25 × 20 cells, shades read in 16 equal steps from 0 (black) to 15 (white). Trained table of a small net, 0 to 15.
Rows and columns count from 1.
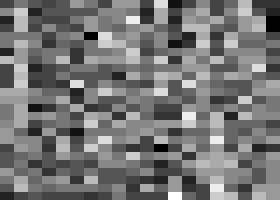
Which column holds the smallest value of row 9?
3
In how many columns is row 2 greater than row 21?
6
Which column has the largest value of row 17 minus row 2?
11
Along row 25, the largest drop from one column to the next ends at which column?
14
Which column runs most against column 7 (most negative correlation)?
17
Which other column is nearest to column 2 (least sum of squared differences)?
15
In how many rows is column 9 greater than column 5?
16
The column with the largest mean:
2
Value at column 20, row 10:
5
